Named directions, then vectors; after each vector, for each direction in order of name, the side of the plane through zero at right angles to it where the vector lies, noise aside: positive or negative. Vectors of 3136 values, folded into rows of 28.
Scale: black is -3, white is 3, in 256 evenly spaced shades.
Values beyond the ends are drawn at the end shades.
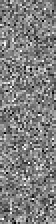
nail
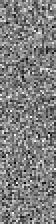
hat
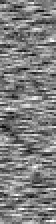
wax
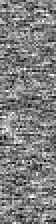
positive, negative, negative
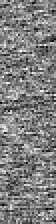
positive, positive, negative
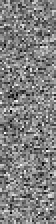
negative, negative, positive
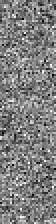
negative, positive, positive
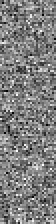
positive, positive, positive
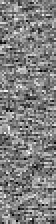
negative, negative, negative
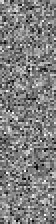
negative, negative, negative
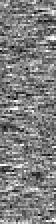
negative, negative, positive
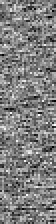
negative, positive, negative
